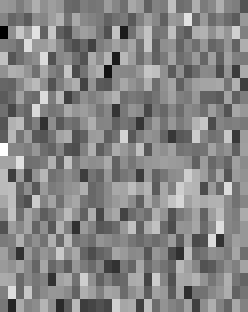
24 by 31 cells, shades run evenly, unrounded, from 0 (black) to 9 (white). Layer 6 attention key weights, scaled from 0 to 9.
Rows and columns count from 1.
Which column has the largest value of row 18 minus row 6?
28
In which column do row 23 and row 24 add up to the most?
15
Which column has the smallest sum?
13
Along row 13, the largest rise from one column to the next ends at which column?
9
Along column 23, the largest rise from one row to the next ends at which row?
21
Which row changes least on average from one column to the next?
1
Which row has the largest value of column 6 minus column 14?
6
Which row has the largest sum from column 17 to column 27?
16
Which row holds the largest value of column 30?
3
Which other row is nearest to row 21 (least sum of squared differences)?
2
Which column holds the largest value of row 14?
24
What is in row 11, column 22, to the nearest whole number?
2
